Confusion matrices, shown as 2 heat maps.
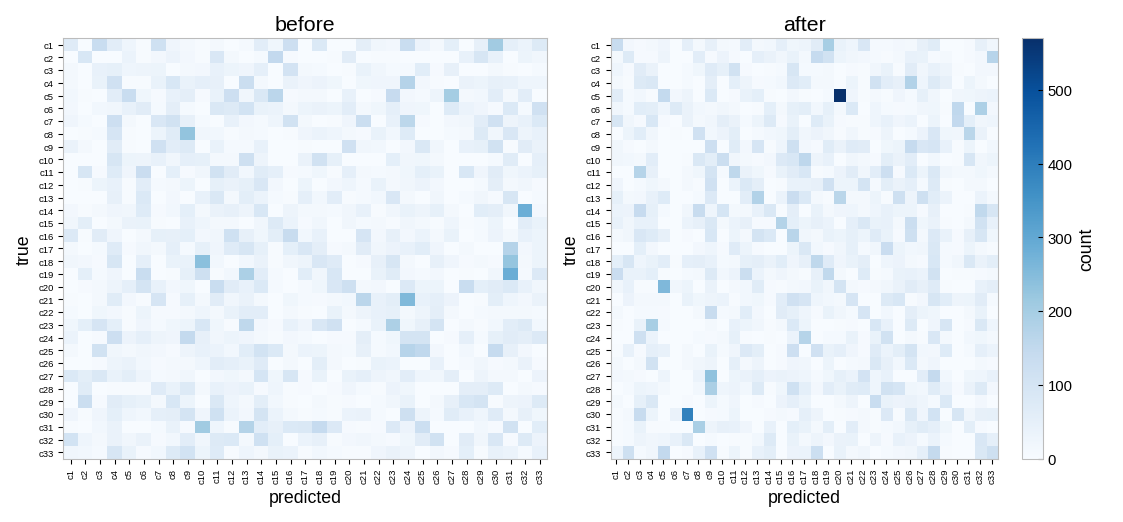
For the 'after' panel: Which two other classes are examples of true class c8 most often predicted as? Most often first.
c31, c28
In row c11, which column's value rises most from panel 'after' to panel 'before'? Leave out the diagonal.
c6
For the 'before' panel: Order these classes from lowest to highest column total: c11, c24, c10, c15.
c15, c10, c11, c24
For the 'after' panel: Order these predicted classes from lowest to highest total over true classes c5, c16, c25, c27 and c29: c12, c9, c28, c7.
c7, c12, c28, c9
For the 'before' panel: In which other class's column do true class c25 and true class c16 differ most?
c24
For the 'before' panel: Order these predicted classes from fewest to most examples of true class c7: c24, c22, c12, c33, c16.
c22, c12, c33, c16, c24
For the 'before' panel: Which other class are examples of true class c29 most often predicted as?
c2
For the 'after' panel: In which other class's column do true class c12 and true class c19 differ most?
c1
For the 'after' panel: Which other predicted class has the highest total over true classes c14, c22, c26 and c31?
c8
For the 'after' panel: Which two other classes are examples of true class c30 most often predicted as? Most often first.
c7, c3
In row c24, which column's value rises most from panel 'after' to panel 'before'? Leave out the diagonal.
c9
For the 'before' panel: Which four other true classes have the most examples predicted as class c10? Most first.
c18, c31, c19, c23
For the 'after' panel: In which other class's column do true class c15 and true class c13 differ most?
c20
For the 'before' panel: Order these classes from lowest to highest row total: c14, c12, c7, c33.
c12, c33, c14, c7
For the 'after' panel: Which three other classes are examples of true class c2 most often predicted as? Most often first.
c33, c18, c19
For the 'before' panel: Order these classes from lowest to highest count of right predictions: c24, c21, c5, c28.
c28, c24, c5, c21
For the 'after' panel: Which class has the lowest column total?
c6
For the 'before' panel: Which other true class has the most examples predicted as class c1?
c32
